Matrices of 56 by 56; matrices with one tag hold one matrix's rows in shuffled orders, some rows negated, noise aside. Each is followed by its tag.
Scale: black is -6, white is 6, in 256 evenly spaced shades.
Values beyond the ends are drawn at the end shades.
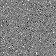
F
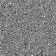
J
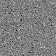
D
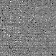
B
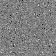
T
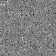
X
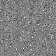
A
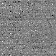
B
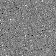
J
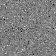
X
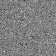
X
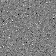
F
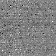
B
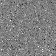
T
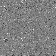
X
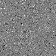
X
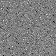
F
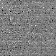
B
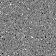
J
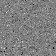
X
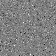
A
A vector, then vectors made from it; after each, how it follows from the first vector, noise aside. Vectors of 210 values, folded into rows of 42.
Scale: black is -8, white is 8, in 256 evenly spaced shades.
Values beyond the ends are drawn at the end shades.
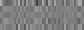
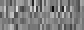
wrapped around, scaled up.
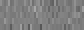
reversed, negated, partly zeroed.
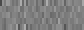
negated, partly zeroed.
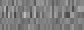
wrapped around, negated.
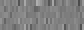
negated, partly zeroed.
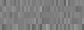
reversed, negated, shrunk.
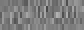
wrapped around, negated.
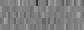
partly zeroed.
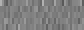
partly zeroed.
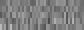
wrapped around, negated.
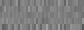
reversed, negated, shrunk.
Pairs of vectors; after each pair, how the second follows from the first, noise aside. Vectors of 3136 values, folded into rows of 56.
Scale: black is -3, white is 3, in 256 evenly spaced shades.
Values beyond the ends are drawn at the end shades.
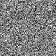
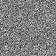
reversed, shrunk.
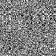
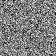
shuffled.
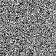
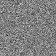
negated, shrunk.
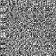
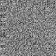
negated, shrunk.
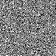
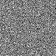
shrunk.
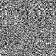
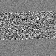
wrapped around, negated, partly zeroed.
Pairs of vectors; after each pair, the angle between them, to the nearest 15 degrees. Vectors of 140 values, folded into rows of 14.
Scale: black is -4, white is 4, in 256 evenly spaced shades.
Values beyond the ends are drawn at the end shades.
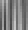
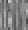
135 degrees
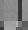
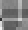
135 degrees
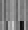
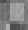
90 degrees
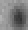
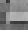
105 degrees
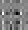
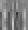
75 degrees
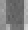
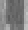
15 degrees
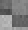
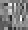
120 degrees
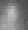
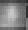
30 degrees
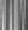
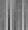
90 degrees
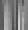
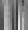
15 degrees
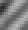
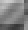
120 degrees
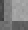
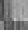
30 degrees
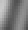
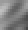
45 degrees
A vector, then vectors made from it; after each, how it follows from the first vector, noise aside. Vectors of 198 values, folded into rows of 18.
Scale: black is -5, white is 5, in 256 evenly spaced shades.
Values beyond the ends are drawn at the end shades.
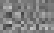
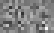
sign-scrambled.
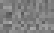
shrunk.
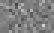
reversed, partly zeroed.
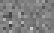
partly zeroed.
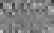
wrapped around, partly zeroed.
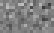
reversed, partly zeroed.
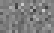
reversed, partly zeroed.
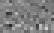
partly zeroed.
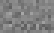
negated, shrunk.
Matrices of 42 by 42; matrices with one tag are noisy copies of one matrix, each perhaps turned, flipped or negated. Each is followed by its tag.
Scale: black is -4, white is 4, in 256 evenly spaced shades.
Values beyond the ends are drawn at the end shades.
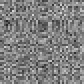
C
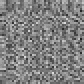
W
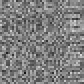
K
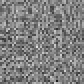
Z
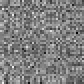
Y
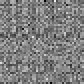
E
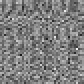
W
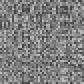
Z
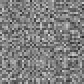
Z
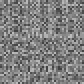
E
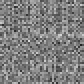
E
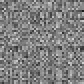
E
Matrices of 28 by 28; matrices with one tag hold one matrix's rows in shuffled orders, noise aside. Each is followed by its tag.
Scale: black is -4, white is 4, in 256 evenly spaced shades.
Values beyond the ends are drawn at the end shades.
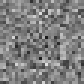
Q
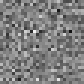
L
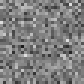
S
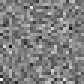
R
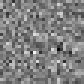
L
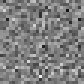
Q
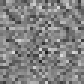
Q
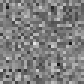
L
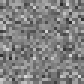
S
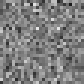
L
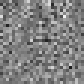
R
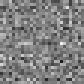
S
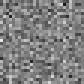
R
